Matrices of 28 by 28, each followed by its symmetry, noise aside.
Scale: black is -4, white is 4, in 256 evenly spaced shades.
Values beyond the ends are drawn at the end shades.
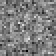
mirrored top to bottom.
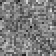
symmetric.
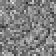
symmetric.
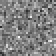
symmetric across the other diagonal.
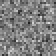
symmetric.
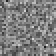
antisymmetric.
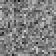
antisymmetric.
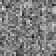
no symmetry.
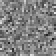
same after a half turn.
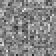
mirrored top to bottom.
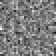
mirrored top to bottom.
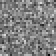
antisymmetric.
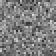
mirrored left to right.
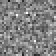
mirrored top to bottom.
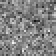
symmetric across the other diagonal.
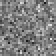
antisymmetric.
